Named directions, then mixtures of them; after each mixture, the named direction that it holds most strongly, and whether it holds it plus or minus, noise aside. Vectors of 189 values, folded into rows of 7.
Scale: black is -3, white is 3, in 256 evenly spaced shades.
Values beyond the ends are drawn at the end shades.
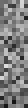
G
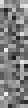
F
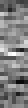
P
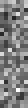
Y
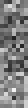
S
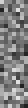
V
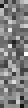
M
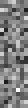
Y, plus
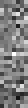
Y, plus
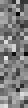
G, minus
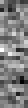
P, plus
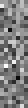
M, minus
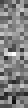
G, plus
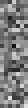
V, minus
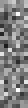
Y, plus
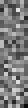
V, plus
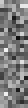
F, plus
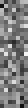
M, plus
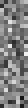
M, plus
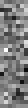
F, plus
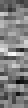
P, plus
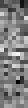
P, plus
